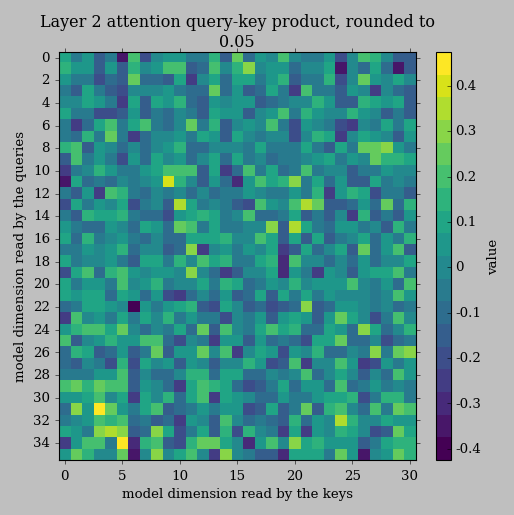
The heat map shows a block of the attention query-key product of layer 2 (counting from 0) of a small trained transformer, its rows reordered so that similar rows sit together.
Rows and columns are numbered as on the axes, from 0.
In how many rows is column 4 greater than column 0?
18
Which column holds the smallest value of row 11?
0
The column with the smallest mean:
6
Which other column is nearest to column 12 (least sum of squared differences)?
30
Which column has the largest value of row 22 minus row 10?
14
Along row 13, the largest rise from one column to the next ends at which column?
10
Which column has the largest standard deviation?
5
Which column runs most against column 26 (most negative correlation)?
7
